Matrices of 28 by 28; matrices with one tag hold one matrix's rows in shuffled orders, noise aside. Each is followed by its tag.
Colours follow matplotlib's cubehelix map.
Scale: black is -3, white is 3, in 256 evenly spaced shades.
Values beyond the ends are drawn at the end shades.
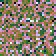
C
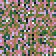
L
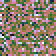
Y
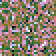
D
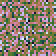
L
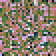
D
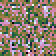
D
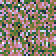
L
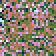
Y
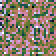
Y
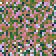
C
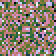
C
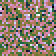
C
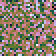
C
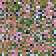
C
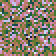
D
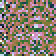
Y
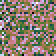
Y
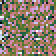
Y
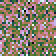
L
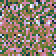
C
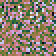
C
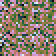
Y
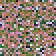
C
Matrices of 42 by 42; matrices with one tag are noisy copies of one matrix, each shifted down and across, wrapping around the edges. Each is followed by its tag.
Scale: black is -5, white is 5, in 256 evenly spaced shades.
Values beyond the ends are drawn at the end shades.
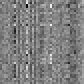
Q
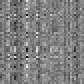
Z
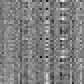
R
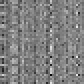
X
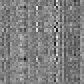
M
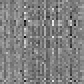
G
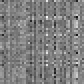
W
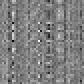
X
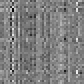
M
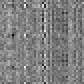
M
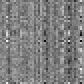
Z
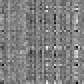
W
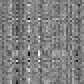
Z
